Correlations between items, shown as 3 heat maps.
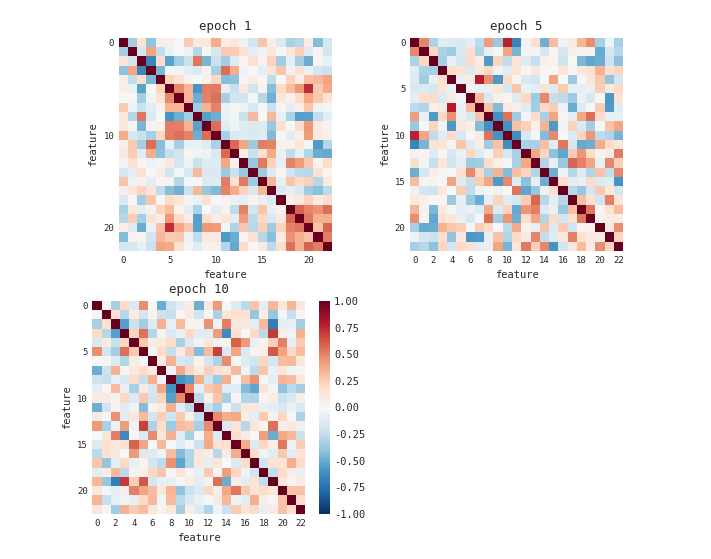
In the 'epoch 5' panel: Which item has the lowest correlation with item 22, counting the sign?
15
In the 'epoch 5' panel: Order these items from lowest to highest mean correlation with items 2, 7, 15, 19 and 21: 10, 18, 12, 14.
14, 12, 18, 10
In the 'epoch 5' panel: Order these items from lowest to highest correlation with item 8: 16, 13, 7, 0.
16, 13, 7, 0
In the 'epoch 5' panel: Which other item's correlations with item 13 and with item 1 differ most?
21
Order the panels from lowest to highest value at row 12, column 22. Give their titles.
epoch 1, epoch 10, epoch 5
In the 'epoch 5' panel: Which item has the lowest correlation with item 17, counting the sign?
7
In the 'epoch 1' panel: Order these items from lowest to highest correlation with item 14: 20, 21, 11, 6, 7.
11, 20, 7, 6, 21
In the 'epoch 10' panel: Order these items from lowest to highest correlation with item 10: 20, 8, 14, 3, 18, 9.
8, 14, 20, 18, 3, 9
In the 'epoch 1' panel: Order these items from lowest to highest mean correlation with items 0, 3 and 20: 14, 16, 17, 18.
14, 16, 18, 17
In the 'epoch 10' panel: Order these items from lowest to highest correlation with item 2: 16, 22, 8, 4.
22, 4, 8, 16
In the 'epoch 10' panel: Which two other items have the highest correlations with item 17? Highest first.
8, 21
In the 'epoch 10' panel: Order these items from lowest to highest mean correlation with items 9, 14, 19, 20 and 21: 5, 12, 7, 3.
3, 7, 12, 5
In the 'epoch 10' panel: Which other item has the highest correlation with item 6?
14
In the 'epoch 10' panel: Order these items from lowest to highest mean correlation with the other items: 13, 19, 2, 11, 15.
11, 2, 19, 13, 15
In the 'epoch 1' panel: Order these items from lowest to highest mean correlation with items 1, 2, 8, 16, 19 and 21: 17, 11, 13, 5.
5, 17, 11, 13
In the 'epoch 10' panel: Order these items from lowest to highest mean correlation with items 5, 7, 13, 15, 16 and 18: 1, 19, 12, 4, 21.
1, 21, 19, 4, 12
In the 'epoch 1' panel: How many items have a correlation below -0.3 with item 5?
3
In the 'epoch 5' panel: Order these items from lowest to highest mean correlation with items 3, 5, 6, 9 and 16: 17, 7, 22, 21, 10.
10, 17, 7, 21, 22
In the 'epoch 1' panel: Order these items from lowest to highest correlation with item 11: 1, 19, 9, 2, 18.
2, 9, 18, 19, 1
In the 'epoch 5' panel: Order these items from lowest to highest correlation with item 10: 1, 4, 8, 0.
4, 1, 8, 0
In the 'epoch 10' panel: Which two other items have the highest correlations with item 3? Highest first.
19, 5
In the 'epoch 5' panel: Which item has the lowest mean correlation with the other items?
2
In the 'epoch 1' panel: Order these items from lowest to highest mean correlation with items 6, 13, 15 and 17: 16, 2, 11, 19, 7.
2, 16, 7, 11, 19
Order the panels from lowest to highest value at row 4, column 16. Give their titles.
epoch 1, epoch 5, epoch 10
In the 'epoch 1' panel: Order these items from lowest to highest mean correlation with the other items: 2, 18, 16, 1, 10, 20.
2, 16, 1, 10, 18, 20
